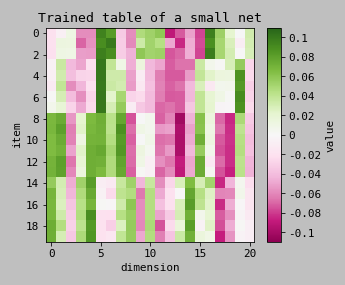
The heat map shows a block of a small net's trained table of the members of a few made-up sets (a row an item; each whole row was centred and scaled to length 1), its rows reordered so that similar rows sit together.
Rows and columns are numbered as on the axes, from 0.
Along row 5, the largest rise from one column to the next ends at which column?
5
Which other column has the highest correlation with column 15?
7
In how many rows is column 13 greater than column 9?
6
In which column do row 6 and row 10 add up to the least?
13
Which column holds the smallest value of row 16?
17
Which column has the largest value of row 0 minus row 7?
11
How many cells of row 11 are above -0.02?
12
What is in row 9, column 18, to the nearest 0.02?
-0.08
